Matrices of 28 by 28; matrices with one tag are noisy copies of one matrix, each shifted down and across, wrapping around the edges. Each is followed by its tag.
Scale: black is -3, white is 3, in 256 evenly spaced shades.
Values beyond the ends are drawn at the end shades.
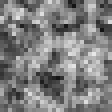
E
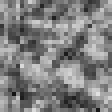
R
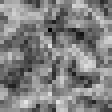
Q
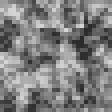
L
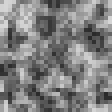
E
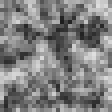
L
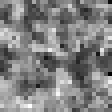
L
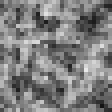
Q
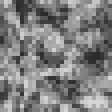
Q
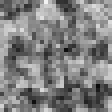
L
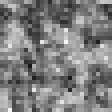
L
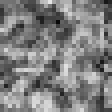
R
